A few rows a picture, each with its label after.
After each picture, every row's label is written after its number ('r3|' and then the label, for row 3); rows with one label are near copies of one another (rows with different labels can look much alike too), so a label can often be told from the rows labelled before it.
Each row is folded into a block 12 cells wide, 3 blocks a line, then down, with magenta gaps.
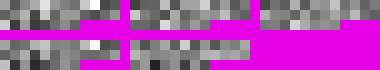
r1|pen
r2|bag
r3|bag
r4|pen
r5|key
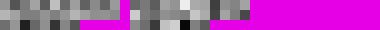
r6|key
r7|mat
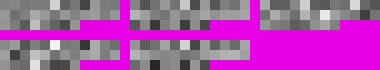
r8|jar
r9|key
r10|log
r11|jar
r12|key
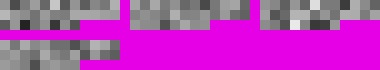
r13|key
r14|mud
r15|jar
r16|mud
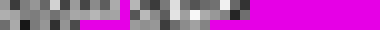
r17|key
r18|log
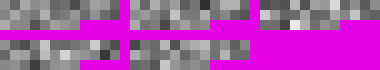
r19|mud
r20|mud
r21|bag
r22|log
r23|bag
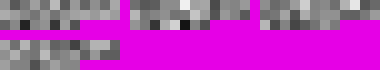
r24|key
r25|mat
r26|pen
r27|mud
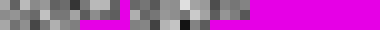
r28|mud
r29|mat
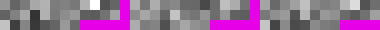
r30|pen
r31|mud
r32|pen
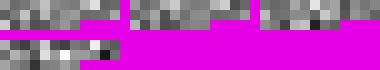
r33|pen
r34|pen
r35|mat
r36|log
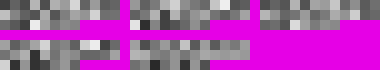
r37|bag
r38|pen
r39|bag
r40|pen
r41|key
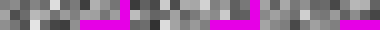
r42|jar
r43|bag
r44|mud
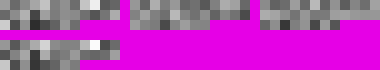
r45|pen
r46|mud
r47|key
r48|pen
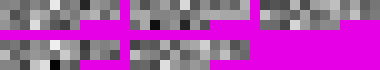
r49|jar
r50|key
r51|bag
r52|mat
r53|bag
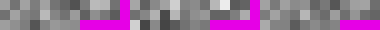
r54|mud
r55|pen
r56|mud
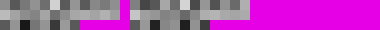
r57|key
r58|key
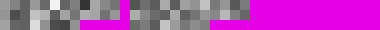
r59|jar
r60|bag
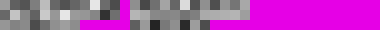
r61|log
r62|key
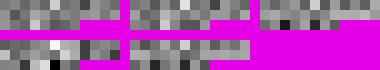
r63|jar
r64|jar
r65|key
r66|mat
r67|key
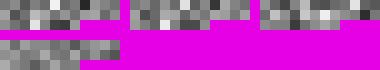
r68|jar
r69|jar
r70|log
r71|mud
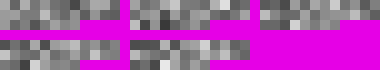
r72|mud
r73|pen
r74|bag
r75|bag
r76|bag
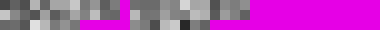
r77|bag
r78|mat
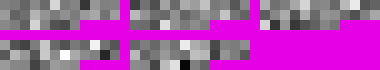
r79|jar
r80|bag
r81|pen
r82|log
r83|mat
